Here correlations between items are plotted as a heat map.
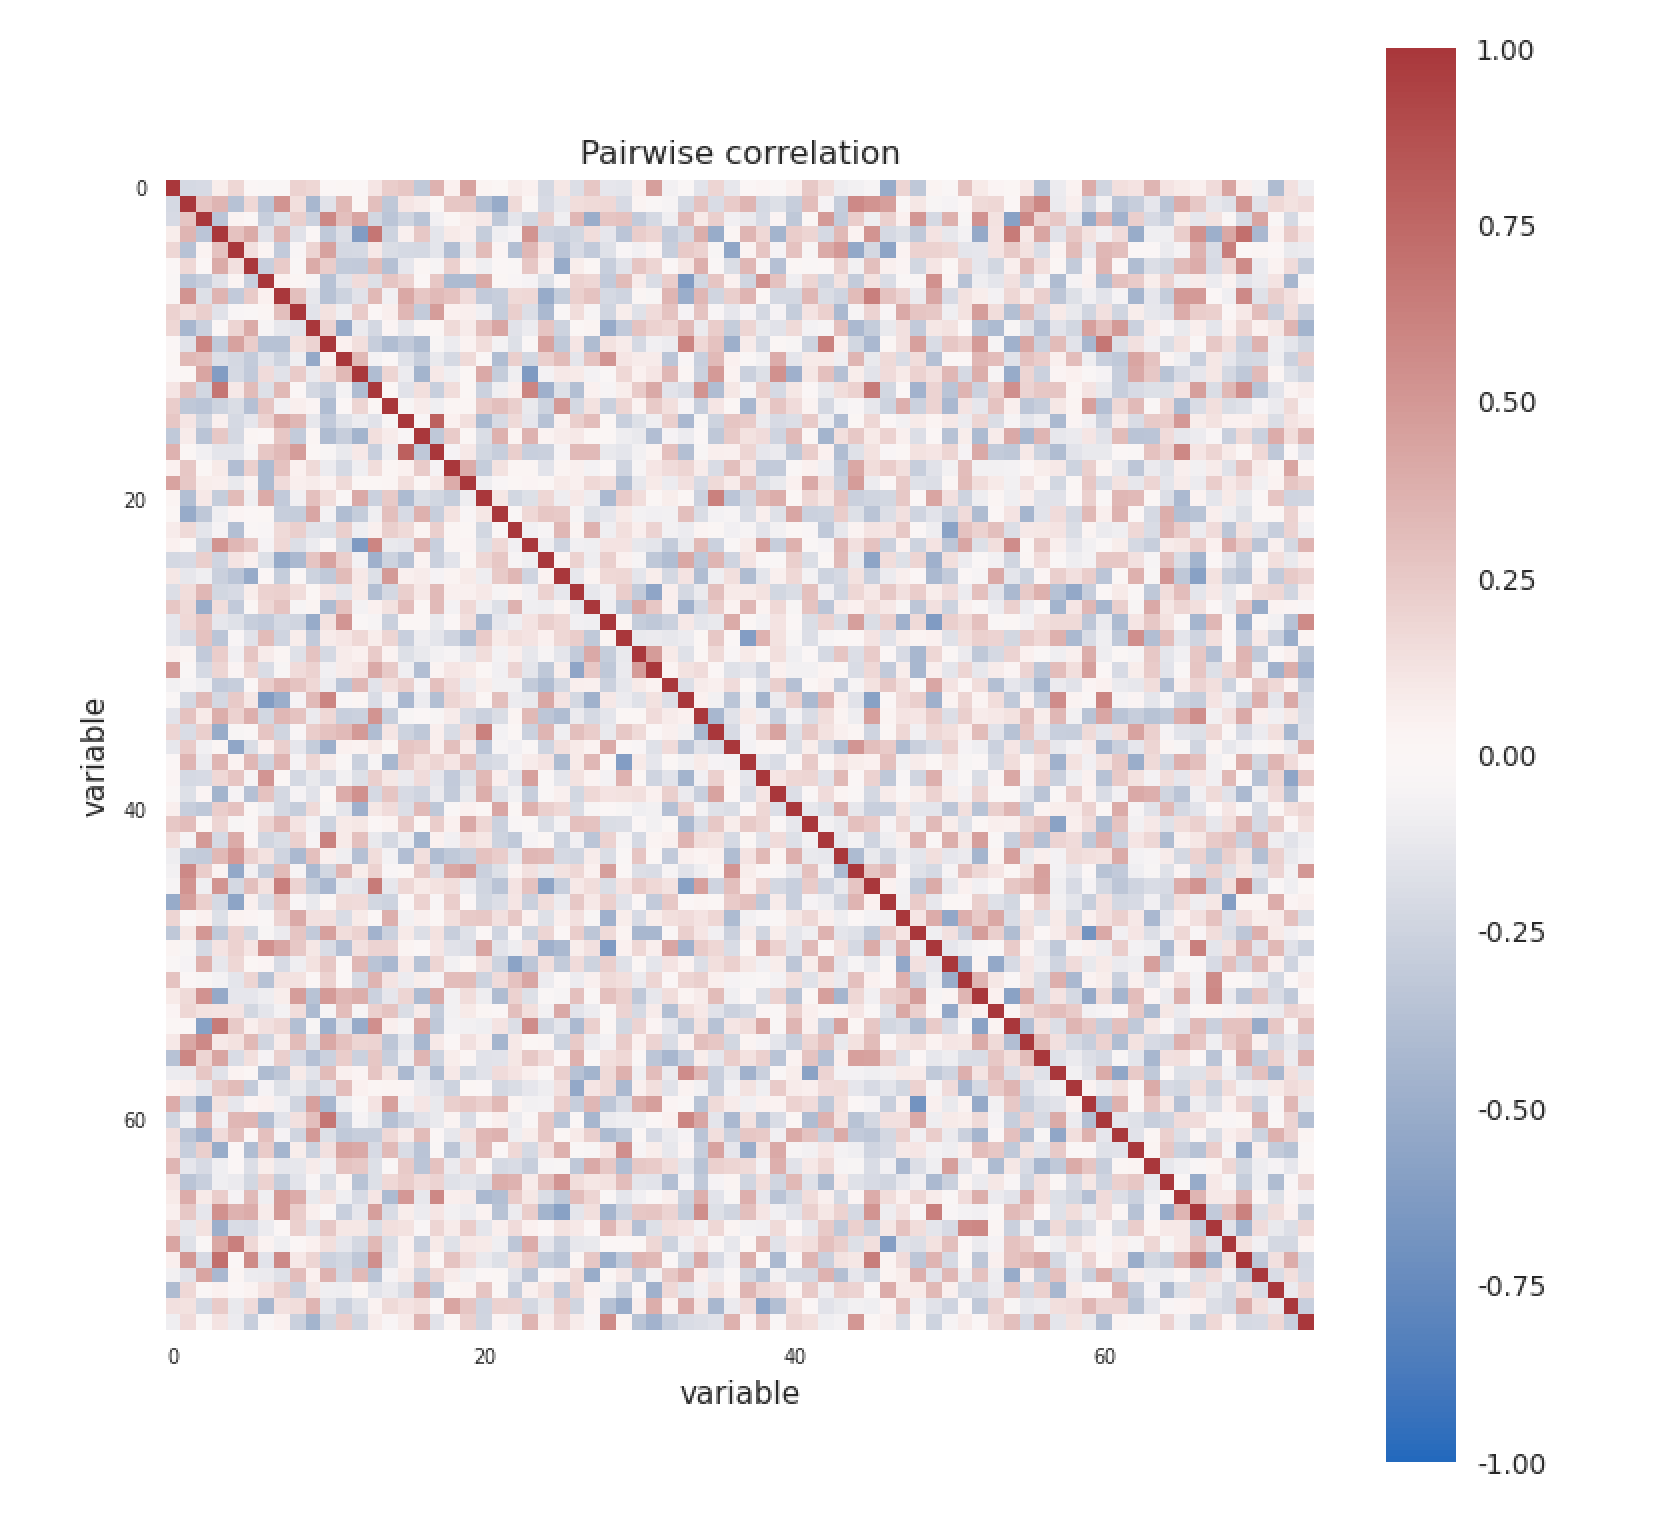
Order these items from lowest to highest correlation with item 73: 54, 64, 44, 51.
51, 64, 54, 44
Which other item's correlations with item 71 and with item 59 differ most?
31
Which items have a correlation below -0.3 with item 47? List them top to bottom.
28, 36, 50, 63
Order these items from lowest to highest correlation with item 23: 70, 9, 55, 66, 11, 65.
70, 11, 9, 55, 65, 66
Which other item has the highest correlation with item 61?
9
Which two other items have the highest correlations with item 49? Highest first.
66, 6
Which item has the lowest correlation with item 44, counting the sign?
4
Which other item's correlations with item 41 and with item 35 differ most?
3
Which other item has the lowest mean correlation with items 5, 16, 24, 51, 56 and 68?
12
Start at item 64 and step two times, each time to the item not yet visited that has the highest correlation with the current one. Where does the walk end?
14
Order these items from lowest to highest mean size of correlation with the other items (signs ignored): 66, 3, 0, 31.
0, 31, 66, 3
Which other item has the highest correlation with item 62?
29
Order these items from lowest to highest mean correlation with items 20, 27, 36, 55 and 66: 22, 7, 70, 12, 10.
70, 10, 22, 12, 7
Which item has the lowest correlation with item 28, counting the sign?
49
